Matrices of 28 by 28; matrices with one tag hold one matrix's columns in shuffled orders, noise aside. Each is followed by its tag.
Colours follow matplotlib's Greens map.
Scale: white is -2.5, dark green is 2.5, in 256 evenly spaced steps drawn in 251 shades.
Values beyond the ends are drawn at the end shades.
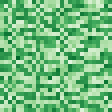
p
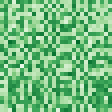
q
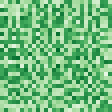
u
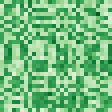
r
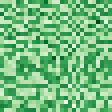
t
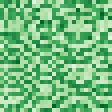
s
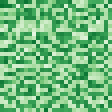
s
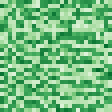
s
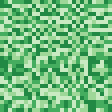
t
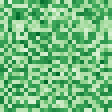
s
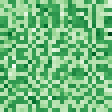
u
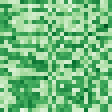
q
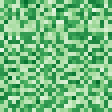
s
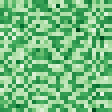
p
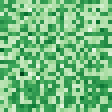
q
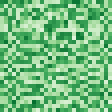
s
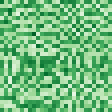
t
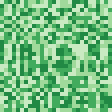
r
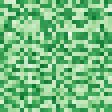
s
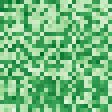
q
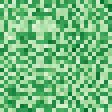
s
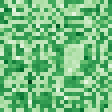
r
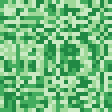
r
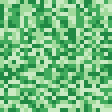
u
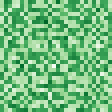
p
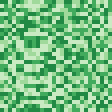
p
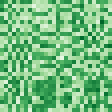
q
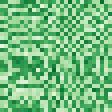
t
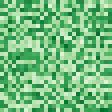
p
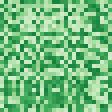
q
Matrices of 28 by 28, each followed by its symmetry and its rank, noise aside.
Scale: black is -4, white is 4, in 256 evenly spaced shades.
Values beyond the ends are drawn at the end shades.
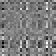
no symmetry, rank one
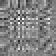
symmetric, rank two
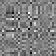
no symmetry, rank three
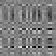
no symmetry, rank one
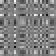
symmetric, rank one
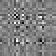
symmetric, rank two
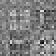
symmetric, rank two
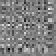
antisymmetric, rank two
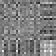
symmetric, rank one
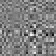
antisymmetric, rank two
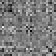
symmetric, rank three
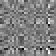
antisymmetric, rank two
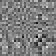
symmetric, rank three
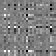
antisymmetric, rank two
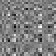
no symmetry, rank two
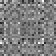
symmetric, rank two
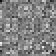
symmetric, rank three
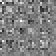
symmetric, rank two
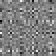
antisymmetric, rank two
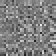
no symmetry, rank three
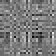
no symmetry, rank two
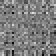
no symmetry, rank two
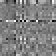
no symmetry, rank one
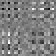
symmetric, rank one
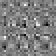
no symmetry, rank two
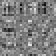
no symmetry, rank three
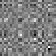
symmetric, rank two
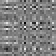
no symmetry, rank one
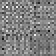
symmetric, rank three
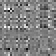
no symmetry, rank three
